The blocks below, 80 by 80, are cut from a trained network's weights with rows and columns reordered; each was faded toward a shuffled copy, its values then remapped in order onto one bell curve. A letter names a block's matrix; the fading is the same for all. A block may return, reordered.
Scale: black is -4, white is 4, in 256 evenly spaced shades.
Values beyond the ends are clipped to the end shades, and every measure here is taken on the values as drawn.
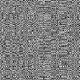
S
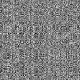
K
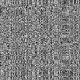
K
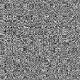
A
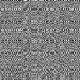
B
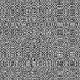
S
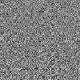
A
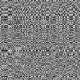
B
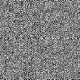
A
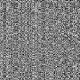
K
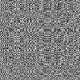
S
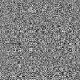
A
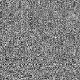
A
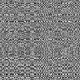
B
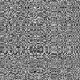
S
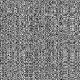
K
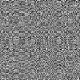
S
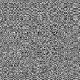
S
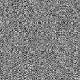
A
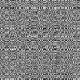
B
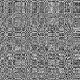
S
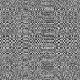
B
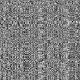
K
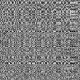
B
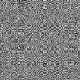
S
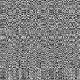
S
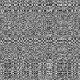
B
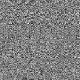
A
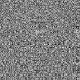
A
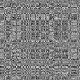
S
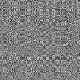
S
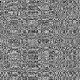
S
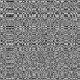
B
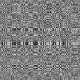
B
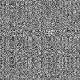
K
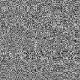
A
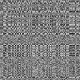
B
